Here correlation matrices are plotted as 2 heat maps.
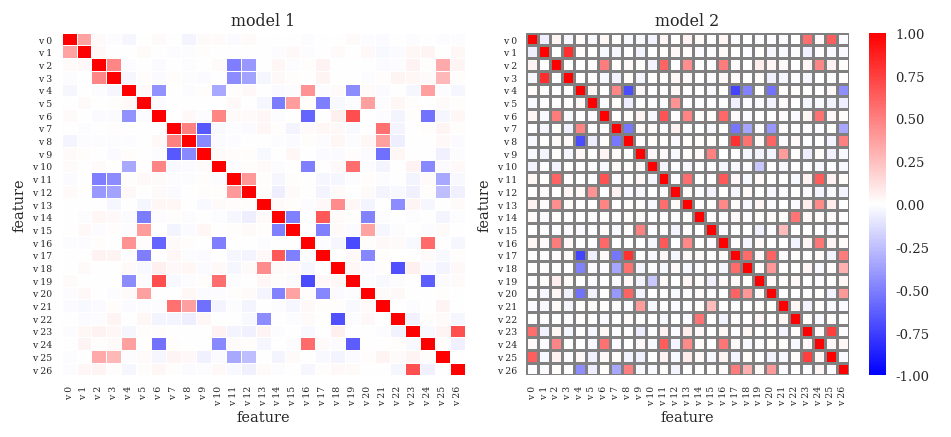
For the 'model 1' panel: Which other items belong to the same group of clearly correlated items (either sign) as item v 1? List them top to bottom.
v 0
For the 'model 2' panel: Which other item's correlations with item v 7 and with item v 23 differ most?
v 25
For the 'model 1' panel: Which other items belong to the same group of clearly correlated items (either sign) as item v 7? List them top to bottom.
v 8, v 9, v 21
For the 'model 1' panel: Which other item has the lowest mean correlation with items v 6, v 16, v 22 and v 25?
v 18
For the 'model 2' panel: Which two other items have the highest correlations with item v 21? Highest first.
v 9, v 15
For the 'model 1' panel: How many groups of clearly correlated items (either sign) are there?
7
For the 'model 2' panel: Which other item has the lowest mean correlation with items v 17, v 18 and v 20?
v 4
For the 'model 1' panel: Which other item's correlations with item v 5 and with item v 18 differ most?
v 22
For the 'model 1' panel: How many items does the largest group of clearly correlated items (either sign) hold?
6
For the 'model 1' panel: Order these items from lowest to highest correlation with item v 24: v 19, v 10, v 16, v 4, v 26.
v 19, v 10, v 26, v 4, v 16
